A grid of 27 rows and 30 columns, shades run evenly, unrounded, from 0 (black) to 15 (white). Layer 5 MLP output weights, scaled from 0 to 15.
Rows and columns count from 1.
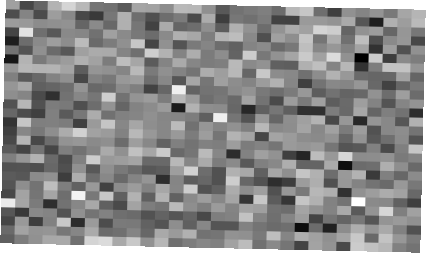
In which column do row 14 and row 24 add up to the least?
1
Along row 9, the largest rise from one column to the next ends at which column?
14
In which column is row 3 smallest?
11
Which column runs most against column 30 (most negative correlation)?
26
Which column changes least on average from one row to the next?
9
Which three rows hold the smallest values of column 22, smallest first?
25, 17, 12
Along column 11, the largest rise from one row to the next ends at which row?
6
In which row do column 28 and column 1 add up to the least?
16
